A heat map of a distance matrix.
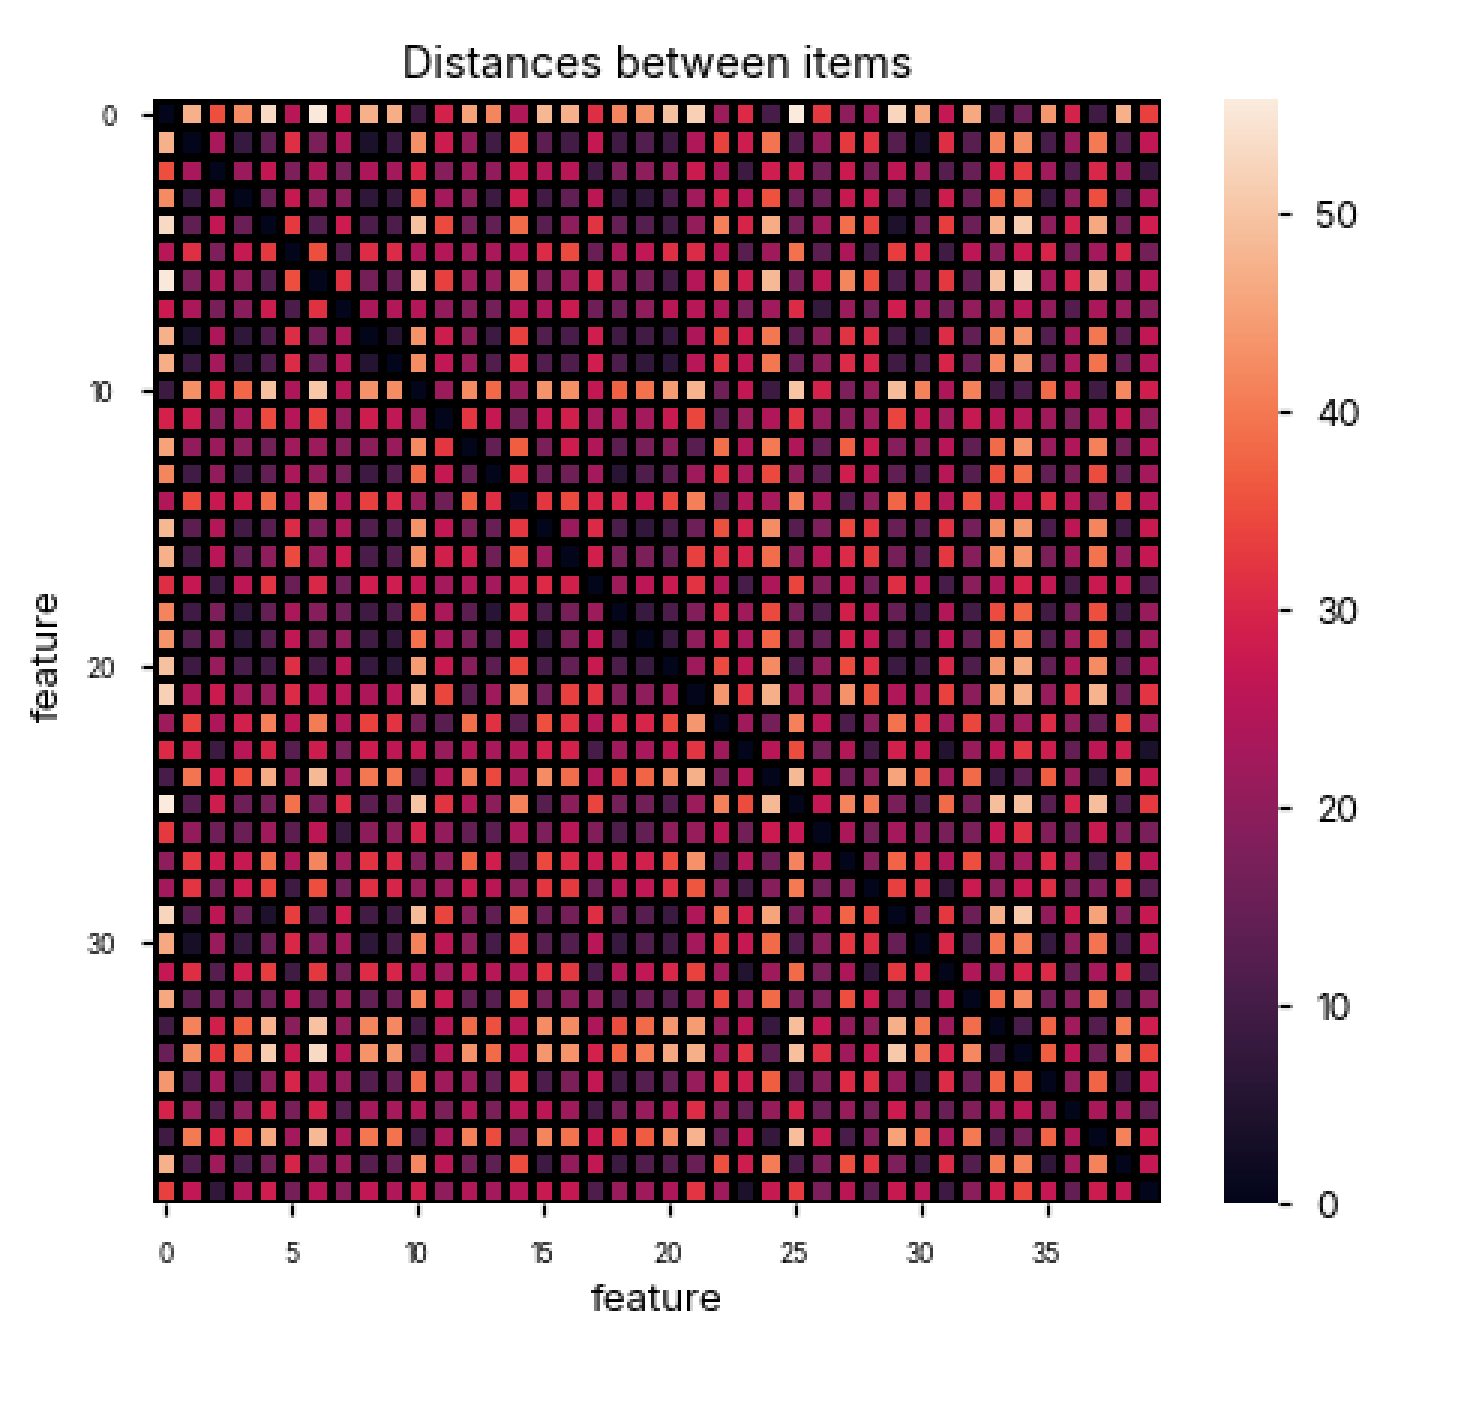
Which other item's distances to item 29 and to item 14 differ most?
4
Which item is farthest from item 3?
0
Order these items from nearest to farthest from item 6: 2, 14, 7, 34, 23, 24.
2, 23, 7, 14, 24, 34
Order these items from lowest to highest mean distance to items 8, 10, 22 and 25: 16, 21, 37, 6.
16, 37, 6, 21
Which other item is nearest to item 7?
26
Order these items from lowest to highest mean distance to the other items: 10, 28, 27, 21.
28, 27, 21, 10
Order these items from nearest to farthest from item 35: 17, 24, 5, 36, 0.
36, 17, 5, 24, 0
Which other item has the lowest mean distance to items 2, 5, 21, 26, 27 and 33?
7
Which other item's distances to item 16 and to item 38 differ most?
21
